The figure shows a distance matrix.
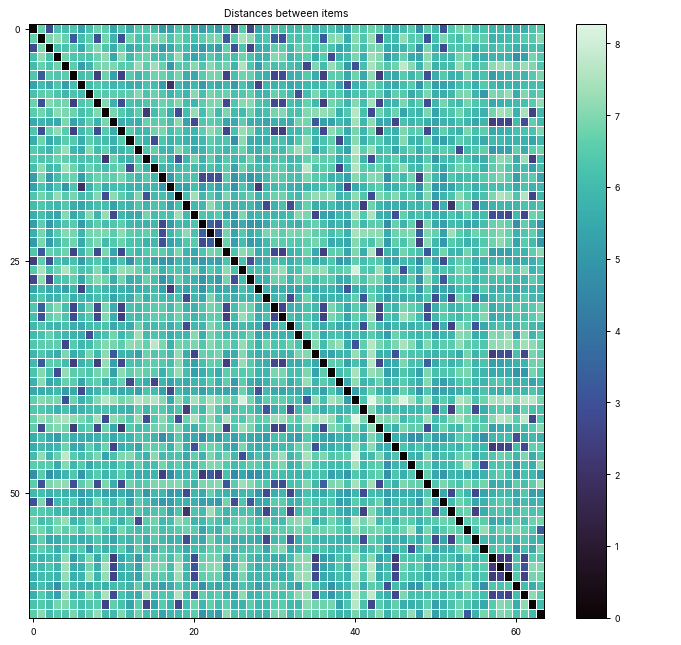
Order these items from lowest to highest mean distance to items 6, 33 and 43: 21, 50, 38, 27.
50, 21, 38, 27
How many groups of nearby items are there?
16
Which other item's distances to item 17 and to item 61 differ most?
6
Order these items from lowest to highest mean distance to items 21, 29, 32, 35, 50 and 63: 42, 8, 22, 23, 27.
23, 27, 22, 8, 42
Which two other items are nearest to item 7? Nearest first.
33, 56
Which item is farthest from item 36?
42
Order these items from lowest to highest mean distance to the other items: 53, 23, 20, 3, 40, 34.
20, 23, 3, 53, 34, 40
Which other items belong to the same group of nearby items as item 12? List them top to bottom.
15, 38
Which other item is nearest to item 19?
52
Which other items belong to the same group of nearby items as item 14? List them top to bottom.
9, 18, 42, 62
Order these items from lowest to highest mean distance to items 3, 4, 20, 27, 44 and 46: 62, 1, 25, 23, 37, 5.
25, 37, 23, 5, 62, 1
